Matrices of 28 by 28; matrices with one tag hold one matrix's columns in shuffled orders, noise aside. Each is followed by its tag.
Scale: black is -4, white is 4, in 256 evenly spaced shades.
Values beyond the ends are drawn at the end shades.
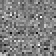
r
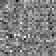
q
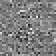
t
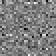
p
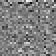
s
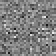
t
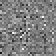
t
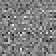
t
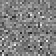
r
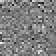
s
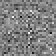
t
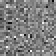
q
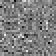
q
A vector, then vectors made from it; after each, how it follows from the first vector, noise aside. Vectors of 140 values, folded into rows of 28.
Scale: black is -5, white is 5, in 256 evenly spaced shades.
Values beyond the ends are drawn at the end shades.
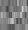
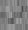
negated, shrunk.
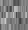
reversed.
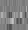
partly zeroed.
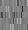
negated, partly zeroed.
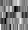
reversed, negated, scaled up.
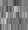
reversed.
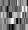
scaled up.
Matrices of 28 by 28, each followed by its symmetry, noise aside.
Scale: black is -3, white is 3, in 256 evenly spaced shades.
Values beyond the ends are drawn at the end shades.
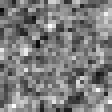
symmetric.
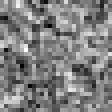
antisymmetric.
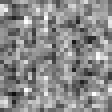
mirrored top to bottom.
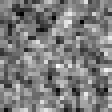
no symmetry.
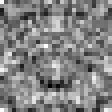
mirrored left to right.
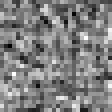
antisymmetric.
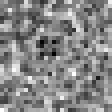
symmetric.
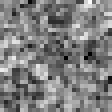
symmetric across the other diagonal.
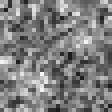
symmetric.
